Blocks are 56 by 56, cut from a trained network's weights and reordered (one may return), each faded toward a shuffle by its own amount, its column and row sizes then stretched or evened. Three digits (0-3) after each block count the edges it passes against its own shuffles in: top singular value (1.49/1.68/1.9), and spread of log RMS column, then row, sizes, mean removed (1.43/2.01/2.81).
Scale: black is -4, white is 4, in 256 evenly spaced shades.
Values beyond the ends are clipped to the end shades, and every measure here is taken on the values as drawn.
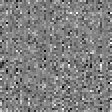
0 3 1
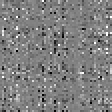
1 3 2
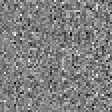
1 2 0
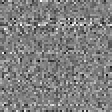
2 0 2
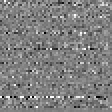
1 0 3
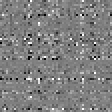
1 2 3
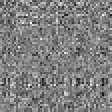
3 0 2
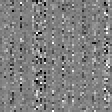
0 3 0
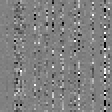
2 3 0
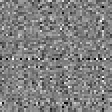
3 1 2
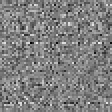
2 0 2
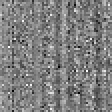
2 2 0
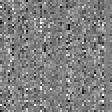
0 3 1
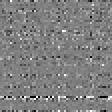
3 1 3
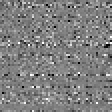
0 2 3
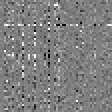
2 3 0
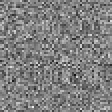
3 0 0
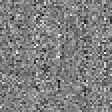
1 2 0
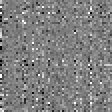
1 3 1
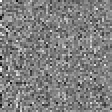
1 2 0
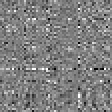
3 2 2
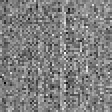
1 1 0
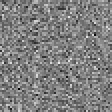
2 1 0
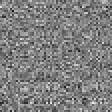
3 0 1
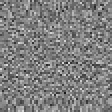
3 0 0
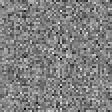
2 1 0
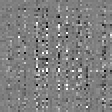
1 3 2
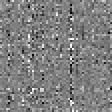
1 3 1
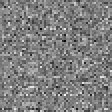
1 1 2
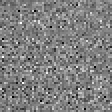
1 0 2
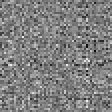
3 1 1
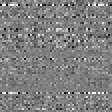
3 0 3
